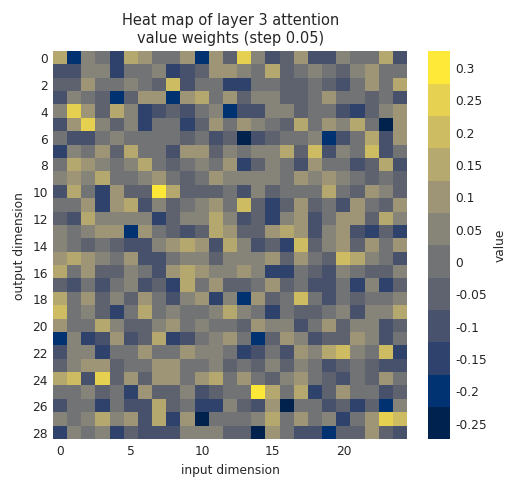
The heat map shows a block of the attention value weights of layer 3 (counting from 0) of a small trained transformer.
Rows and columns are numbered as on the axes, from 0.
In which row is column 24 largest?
27
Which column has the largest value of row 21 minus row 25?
7
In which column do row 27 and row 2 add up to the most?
24
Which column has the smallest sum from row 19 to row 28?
18
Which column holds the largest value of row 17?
9
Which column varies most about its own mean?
23
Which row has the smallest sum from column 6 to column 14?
4
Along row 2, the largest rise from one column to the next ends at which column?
8
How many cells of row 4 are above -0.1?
17
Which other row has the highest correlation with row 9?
13
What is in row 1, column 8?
-0.15
